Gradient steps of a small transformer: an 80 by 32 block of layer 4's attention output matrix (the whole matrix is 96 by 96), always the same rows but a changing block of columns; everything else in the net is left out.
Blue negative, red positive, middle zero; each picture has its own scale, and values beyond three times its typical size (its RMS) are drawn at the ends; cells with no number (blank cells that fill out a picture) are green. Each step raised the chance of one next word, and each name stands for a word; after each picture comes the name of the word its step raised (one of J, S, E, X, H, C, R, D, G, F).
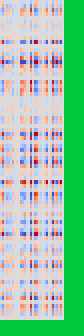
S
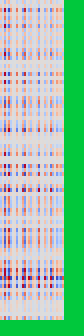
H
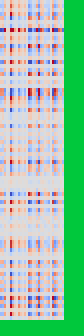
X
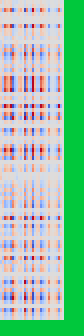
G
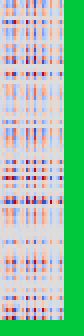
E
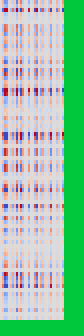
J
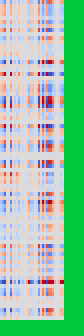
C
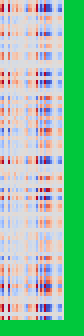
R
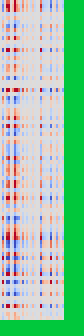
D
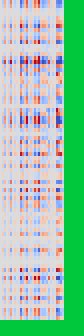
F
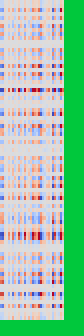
D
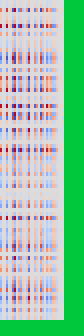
G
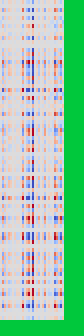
D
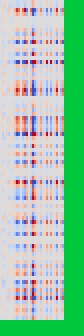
S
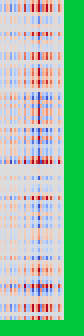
R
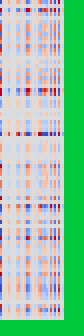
J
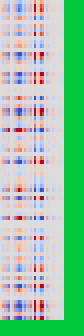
R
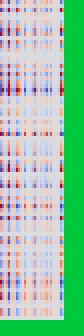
J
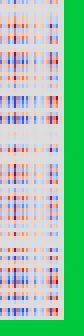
F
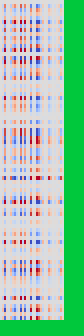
E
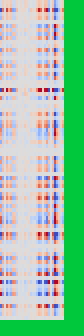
D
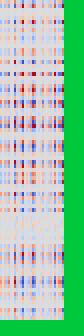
C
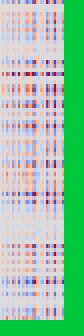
C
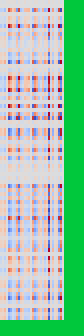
G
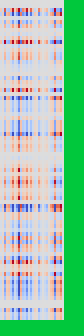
J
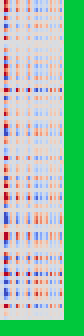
D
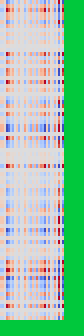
H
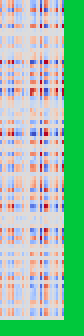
J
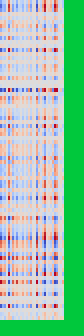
D
